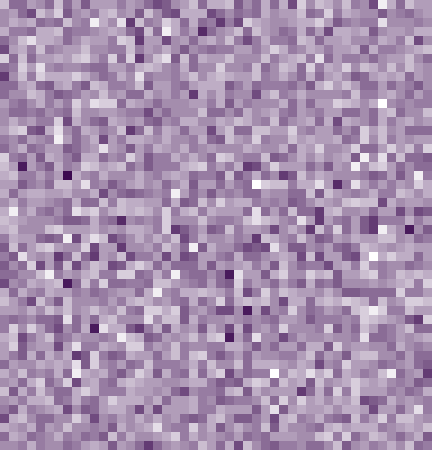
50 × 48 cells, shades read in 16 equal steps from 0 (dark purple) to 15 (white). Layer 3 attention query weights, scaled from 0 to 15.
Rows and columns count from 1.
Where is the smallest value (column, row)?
8, 20
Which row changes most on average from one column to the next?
37
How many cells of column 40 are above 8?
27
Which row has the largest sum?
34
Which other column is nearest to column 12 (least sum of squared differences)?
44
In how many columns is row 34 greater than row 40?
30
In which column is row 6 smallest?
1
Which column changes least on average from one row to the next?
45
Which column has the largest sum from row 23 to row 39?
41
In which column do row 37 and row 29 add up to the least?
11
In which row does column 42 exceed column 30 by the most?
35
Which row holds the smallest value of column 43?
23
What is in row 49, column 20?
12
